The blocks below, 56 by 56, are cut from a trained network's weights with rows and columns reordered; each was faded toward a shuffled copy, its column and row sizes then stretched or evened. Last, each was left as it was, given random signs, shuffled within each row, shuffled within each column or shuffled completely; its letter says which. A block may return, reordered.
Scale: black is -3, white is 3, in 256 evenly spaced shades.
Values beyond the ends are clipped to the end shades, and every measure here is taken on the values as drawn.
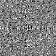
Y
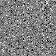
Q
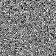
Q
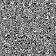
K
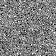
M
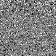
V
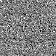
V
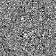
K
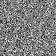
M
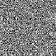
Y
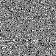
V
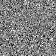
V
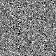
Q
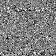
V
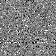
V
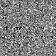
K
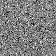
M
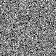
M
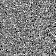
Q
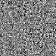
Y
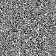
Q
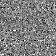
V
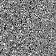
Q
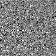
K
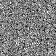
M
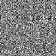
Y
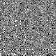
Y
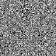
K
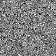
V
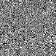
K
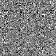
K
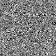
V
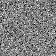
M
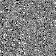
Q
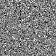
Q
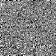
Y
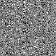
Y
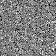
Q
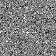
V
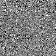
K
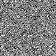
V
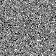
M
